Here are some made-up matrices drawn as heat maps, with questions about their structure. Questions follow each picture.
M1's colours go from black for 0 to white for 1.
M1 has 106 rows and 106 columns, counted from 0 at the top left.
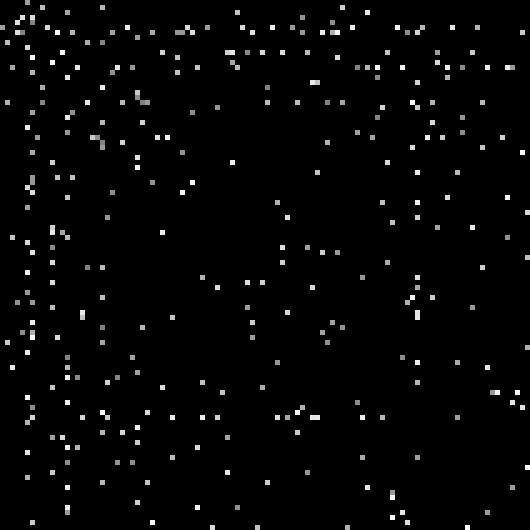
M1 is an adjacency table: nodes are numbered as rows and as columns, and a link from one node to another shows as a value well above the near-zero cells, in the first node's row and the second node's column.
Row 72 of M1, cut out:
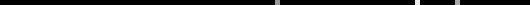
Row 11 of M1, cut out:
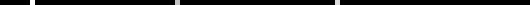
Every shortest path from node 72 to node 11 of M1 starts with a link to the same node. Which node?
node 83
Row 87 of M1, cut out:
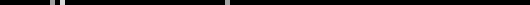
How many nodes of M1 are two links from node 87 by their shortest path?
8
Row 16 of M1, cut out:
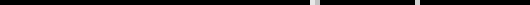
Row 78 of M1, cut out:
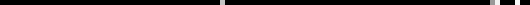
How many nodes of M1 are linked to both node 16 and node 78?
0
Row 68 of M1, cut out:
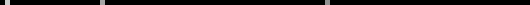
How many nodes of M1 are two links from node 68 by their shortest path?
10
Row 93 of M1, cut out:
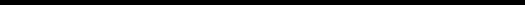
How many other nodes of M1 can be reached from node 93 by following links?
4
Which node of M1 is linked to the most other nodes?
node 6
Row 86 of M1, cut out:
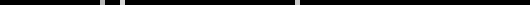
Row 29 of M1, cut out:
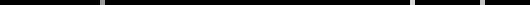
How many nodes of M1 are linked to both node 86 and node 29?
1
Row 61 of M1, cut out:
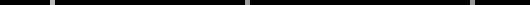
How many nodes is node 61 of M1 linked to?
3
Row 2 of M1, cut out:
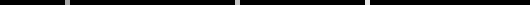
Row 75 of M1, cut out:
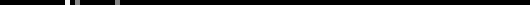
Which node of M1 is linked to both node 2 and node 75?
node 13
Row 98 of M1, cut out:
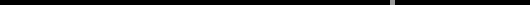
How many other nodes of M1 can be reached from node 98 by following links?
4
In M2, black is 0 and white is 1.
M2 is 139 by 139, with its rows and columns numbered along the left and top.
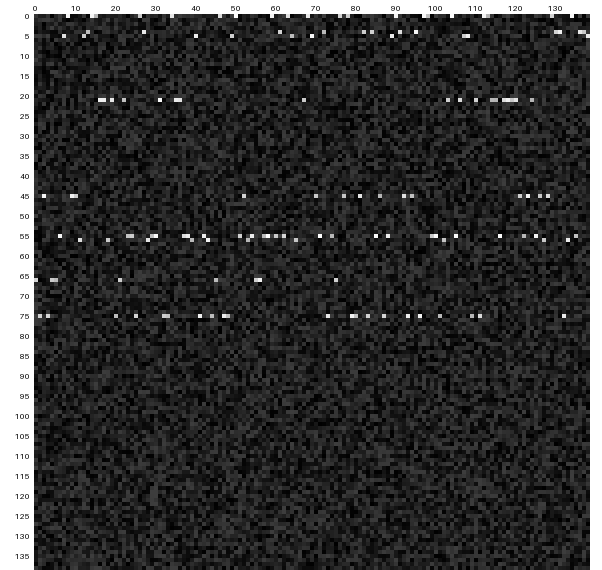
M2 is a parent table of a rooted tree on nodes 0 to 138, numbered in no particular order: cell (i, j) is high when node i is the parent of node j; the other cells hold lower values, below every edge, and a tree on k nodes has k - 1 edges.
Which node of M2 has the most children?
55
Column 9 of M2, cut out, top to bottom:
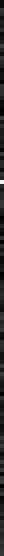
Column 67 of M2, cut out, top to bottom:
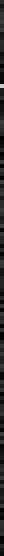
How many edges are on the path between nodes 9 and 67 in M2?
4
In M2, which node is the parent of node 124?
21
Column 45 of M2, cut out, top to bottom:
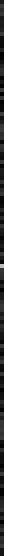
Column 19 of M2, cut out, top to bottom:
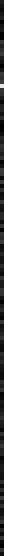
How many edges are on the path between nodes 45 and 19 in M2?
3
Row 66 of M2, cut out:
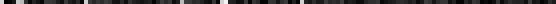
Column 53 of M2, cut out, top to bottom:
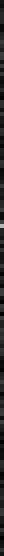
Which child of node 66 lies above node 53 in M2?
56
